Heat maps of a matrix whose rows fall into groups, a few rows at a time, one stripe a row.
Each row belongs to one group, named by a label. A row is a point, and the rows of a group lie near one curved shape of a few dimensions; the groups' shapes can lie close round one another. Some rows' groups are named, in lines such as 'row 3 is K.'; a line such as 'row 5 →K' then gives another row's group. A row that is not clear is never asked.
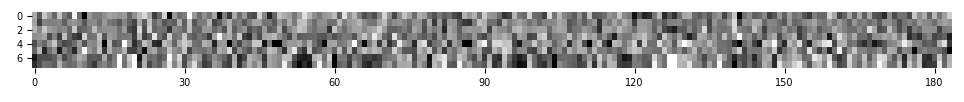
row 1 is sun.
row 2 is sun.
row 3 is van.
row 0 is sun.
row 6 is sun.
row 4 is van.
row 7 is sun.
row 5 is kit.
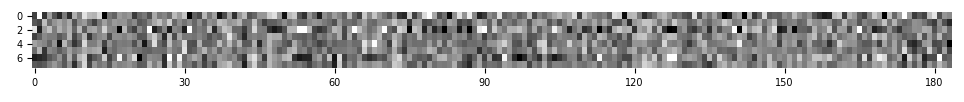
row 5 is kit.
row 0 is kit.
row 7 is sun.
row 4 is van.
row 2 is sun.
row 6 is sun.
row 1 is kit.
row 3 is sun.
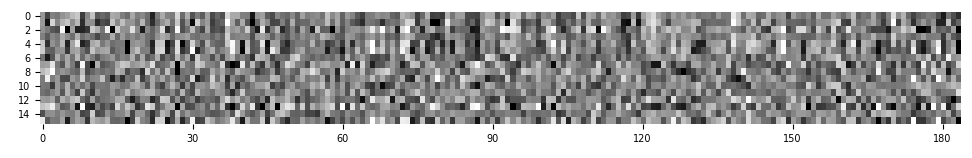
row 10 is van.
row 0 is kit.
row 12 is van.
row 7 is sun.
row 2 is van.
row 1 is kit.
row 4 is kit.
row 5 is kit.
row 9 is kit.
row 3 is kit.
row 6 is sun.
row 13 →sun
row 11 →sun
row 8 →sun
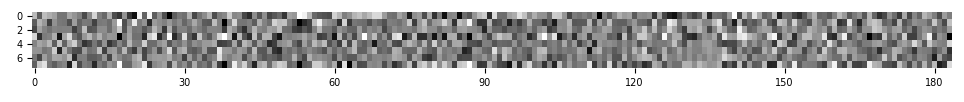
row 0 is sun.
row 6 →kit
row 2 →sun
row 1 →sun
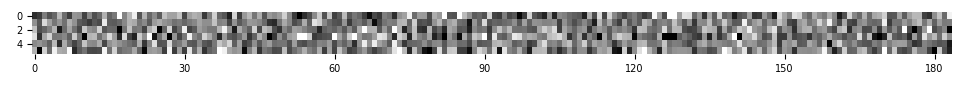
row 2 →kit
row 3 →sun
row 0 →sun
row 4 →van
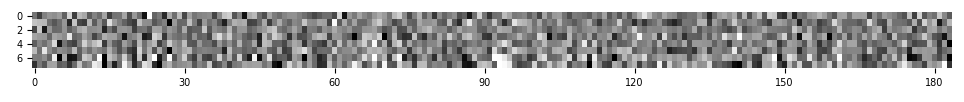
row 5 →sun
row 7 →van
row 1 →sun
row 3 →van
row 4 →van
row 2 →kit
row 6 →van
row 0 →sun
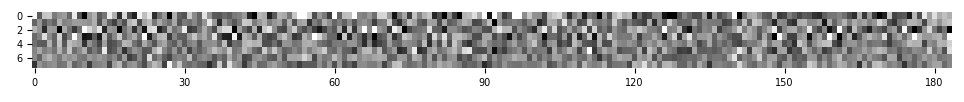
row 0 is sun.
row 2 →kit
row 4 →van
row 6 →sun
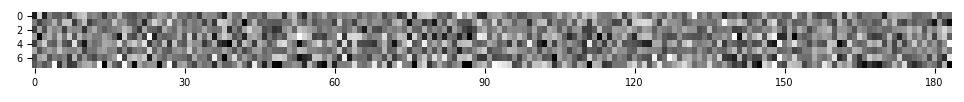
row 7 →van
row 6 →sun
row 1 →kit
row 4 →sun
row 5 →sun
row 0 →kit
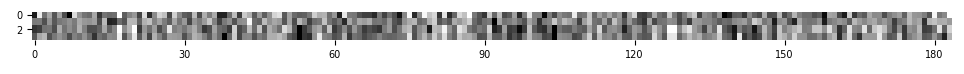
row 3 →sun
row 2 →sun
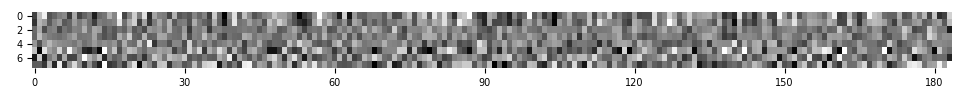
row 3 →kit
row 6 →kit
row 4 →sun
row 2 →kit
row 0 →sun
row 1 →sun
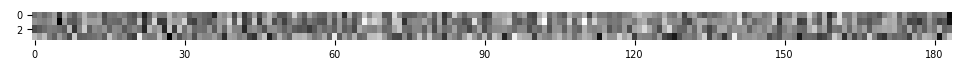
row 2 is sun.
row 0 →kit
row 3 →sun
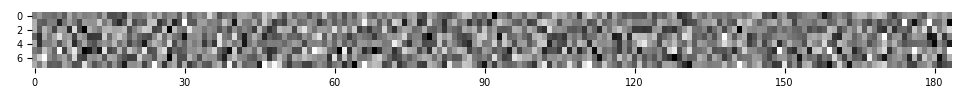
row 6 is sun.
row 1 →kit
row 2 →sun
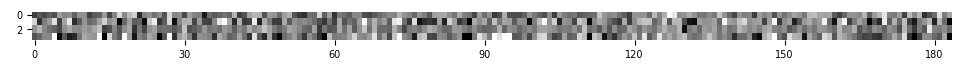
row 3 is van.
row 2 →kit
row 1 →kit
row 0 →sun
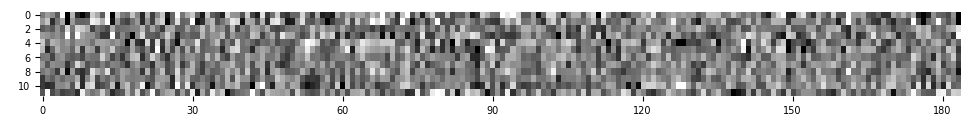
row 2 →van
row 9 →sun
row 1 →kit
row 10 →sun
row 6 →van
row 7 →kit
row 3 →van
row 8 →van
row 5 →sun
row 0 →van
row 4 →sun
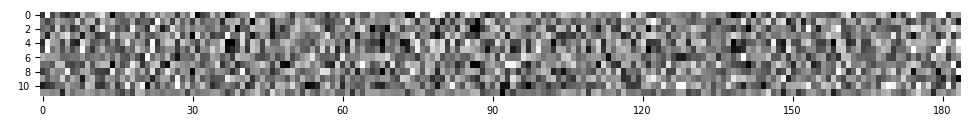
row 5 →kit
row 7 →van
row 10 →sun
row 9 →kit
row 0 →kit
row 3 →kit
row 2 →van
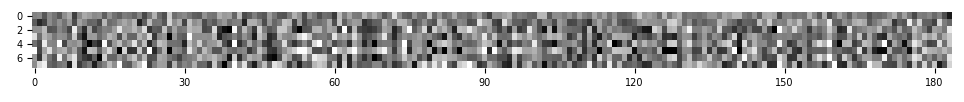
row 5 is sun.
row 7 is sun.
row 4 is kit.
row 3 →sun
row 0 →kit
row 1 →sun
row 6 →kit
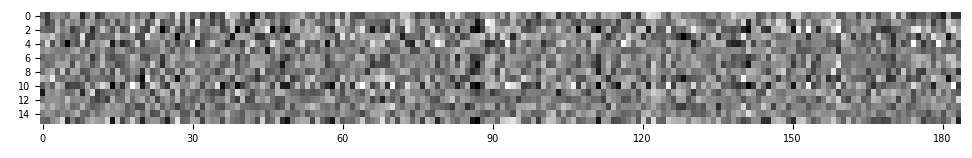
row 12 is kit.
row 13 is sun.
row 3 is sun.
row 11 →sun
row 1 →sun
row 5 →van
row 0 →kit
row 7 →van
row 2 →van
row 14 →van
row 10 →van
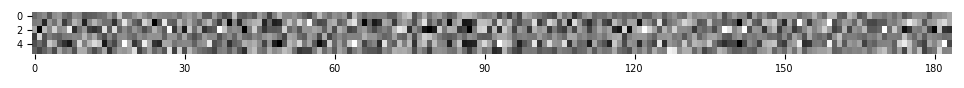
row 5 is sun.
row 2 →kit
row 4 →van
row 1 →van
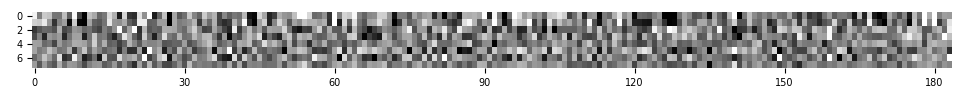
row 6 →kit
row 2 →sun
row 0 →sun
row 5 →sun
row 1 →sun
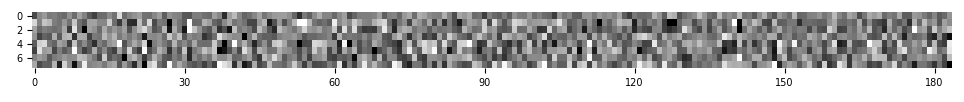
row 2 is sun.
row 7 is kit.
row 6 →van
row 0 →sun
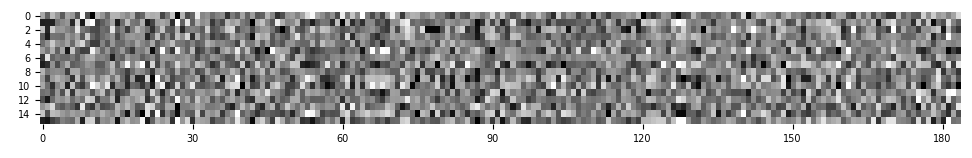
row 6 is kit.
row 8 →kit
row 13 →sun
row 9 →sun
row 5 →van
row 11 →van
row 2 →kit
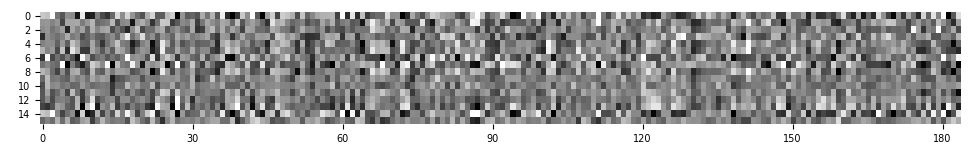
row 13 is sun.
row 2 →kit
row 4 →van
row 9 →kit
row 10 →kit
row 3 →sun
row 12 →sun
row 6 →kit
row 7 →van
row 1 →van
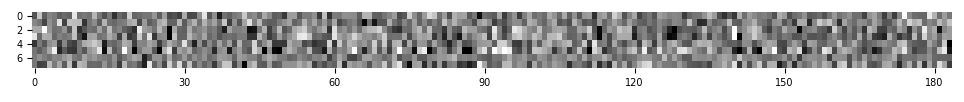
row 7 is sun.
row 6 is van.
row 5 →van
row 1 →van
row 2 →sun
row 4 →van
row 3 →sun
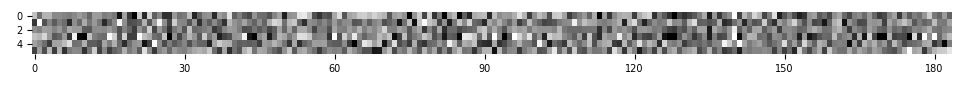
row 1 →kit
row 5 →van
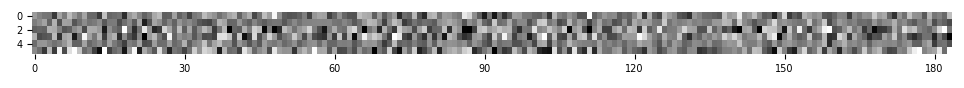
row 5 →van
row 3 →kit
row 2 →van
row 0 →van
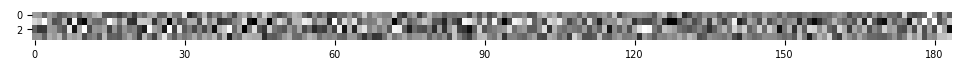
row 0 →kit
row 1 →sun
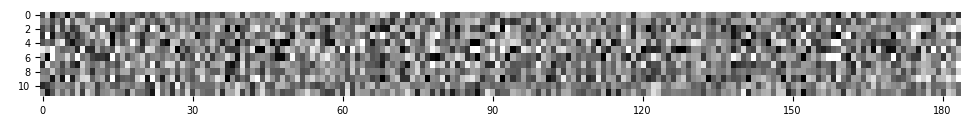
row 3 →kit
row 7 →kit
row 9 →van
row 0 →kit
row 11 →sun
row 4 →van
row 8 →sun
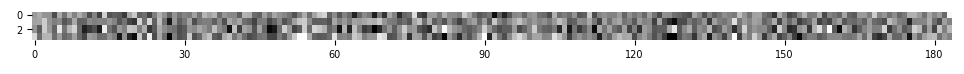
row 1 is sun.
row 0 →van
